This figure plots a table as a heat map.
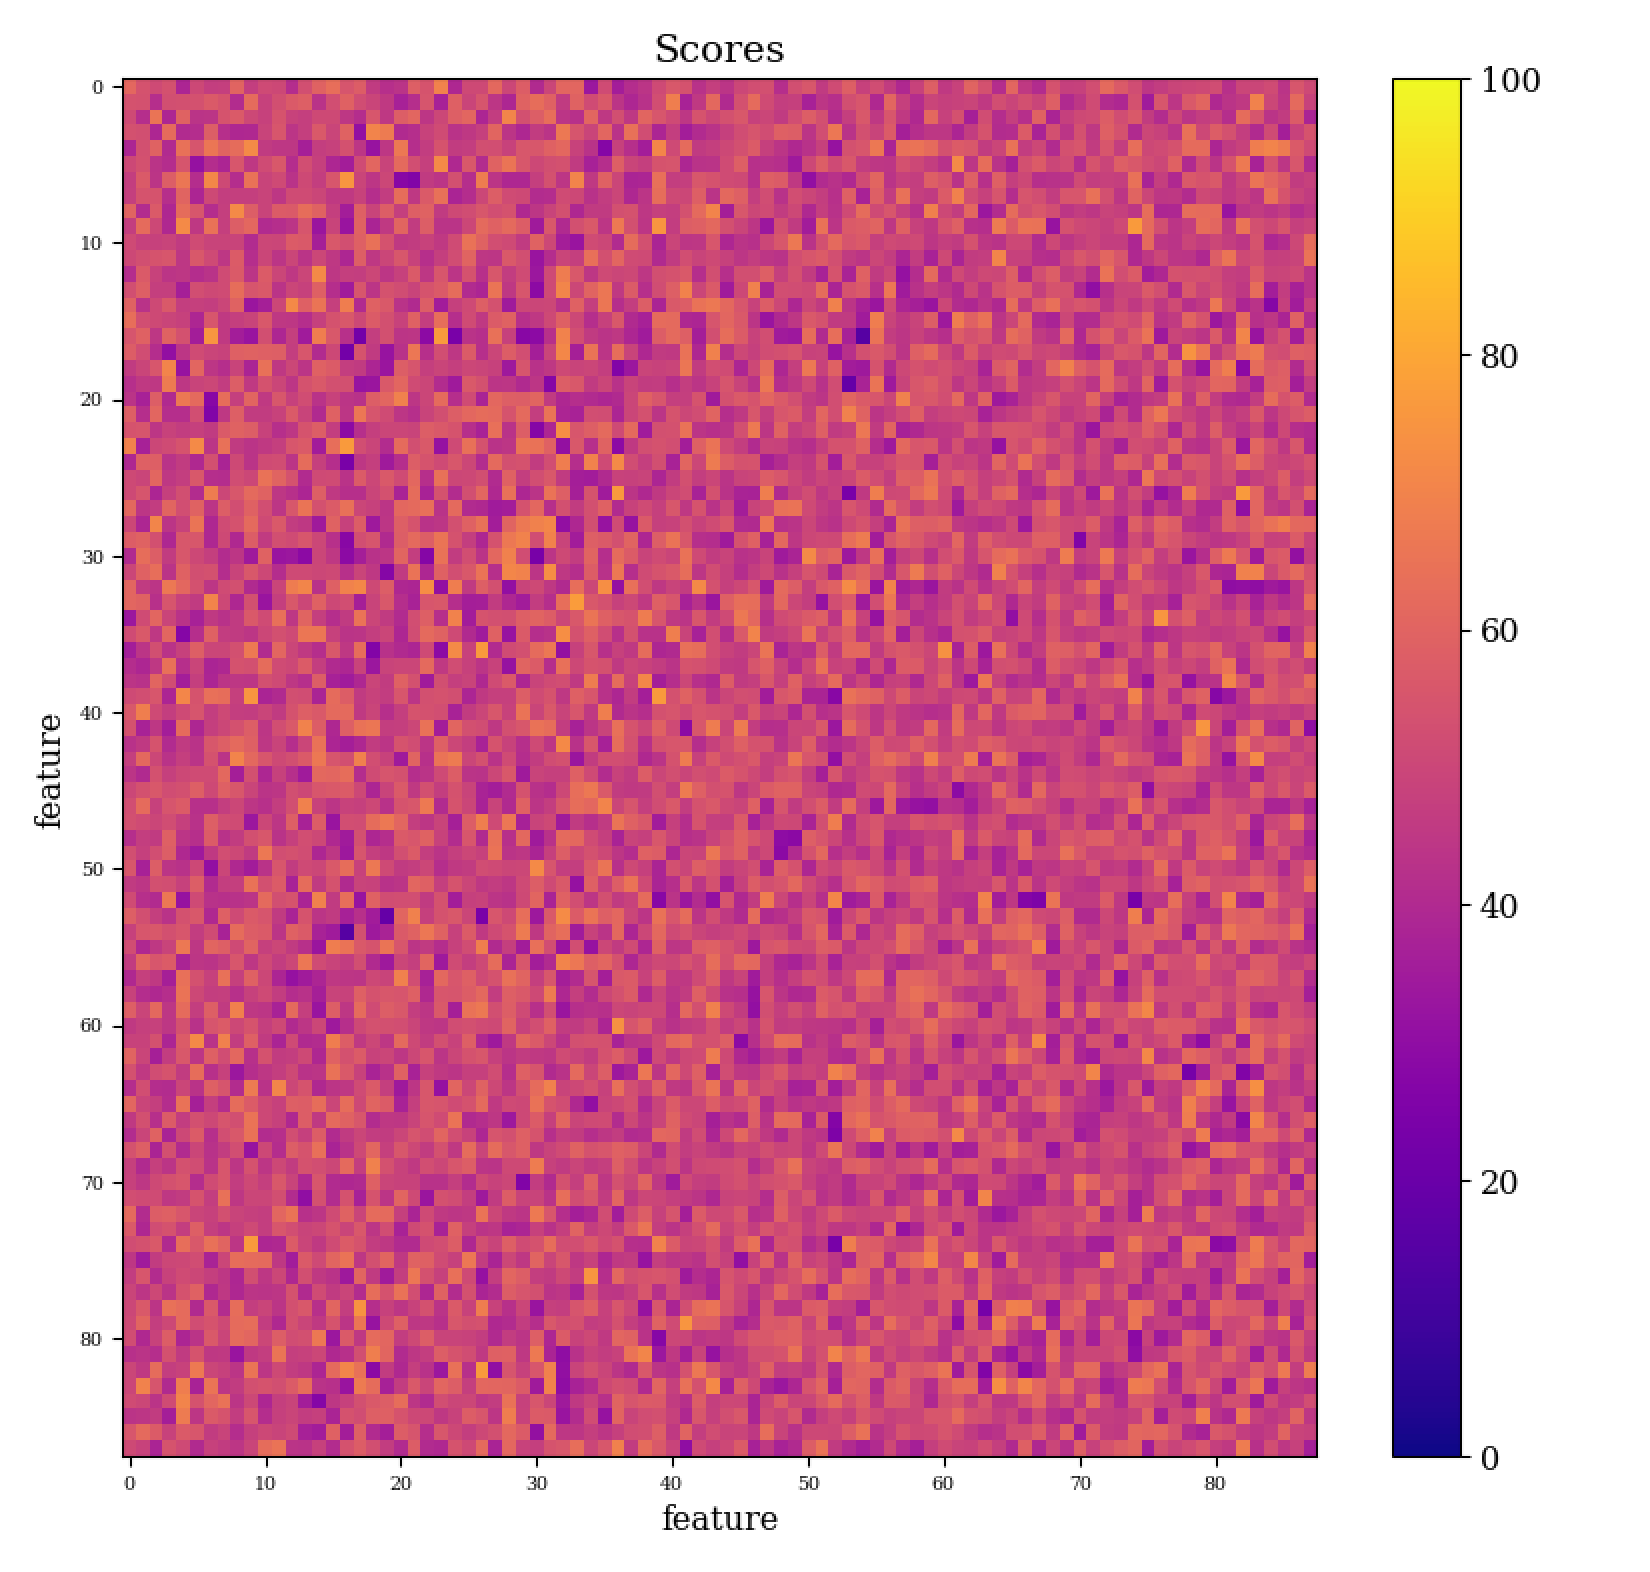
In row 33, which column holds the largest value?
33
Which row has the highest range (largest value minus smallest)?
16
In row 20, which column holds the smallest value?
6
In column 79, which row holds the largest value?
41
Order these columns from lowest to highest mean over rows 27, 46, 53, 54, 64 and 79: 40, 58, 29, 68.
58, 68, 40, 29
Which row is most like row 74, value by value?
39
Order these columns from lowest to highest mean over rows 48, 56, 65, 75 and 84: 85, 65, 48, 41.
48, 41, 85, 65
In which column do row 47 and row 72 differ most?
36
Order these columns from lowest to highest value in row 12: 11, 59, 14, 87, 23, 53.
53, 87, 11, 23, 59, 14
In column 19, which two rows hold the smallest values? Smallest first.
53, 31
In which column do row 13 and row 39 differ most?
4
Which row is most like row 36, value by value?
82
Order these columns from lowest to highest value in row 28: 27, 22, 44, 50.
27, 22, 50, 44
